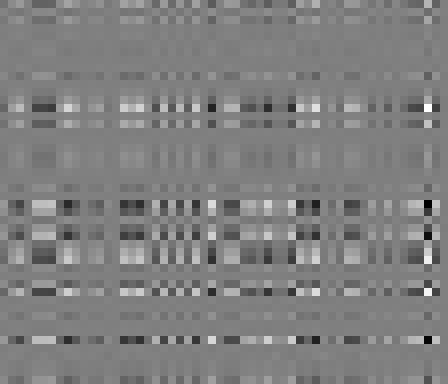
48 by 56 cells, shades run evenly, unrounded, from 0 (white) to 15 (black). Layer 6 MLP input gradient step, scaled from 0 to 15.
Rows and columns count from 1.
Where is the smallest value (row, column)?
14, 54
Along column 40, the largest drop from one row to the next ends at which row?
37
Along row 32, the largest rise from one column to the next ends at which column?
55
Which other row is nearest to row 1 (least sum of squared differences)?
16
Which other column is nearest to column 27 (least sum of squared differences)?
34
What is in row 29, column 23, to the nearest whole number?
9
